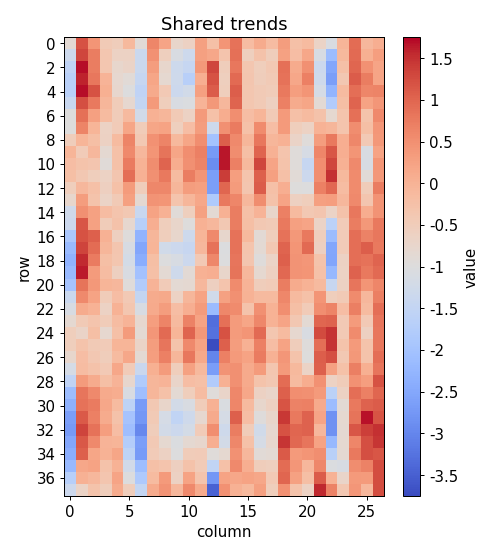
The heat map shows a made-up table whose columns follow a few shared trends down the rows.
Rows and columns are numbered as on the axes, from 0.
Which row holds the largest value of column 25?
31
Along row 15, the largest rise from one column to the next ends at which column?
1
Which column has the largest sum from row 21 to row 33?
26
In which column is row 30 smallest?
6
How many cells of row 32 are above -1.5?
23
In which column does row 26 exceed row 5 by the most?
22
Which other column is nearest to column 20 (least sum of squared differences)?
19
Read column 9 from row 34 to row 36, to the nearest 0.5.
-1 -0.5 -0.5
